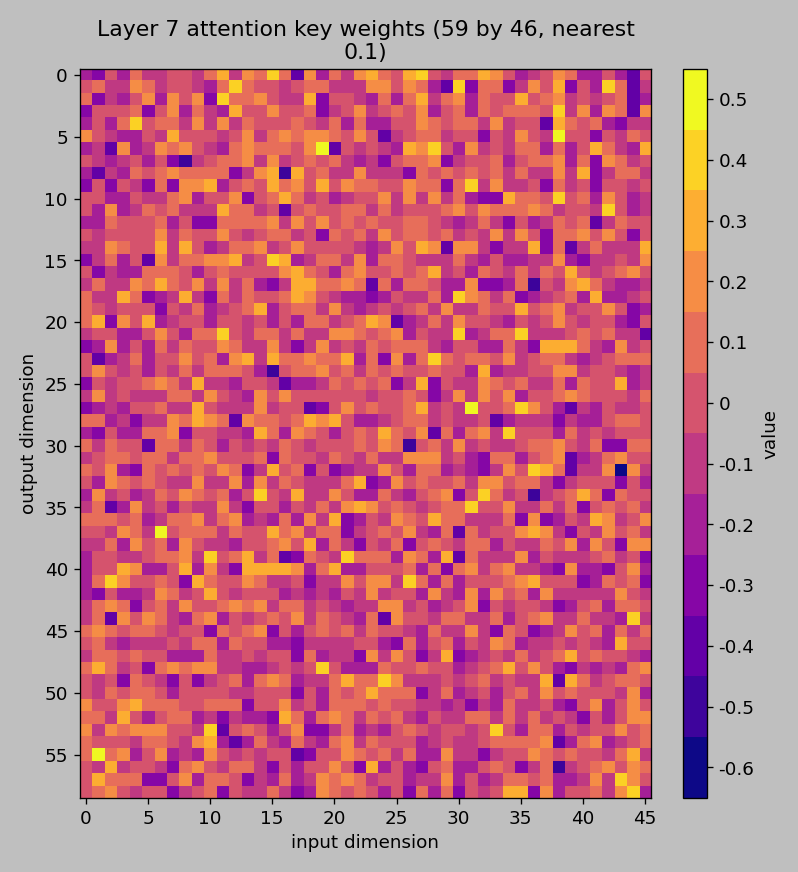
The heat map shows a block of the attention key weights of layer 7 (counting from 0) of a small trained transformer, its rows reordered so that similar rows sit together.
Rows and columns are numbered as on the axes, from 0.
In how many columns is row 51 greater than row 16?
12
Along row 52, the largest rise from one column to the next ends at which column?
16
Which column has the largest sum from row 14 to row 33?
27
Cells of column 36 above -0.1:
33
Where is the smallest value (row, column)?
32, 43
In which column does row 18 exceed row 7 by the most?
8
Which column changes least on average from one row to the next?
44
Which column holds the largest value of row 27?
31
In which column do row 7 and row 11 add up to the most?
42
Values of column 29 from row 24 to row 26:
0 0 -0.1
